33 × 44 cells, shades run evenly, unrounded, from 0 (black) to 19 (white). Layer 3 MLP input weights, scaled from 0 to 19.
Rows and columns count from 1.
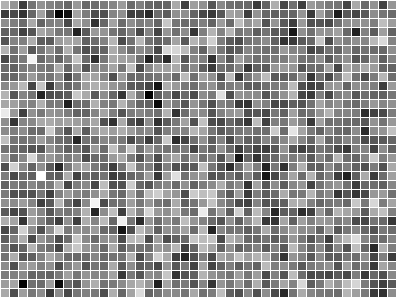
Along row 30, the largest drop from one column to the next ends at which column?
24
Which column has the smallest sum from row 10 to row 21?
18
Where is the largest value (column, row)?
5, 20
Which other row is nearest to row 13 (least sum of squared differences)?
16
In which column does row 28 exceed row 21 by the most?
40
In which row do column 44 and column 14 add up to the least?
26
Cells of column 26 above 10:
9
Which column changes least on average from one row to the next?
10
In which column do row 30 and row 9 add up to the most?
30
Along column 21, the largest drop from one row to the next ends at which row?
7
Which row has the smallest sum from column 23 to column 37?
17
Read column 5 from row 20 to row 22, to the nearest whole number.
19 9 9
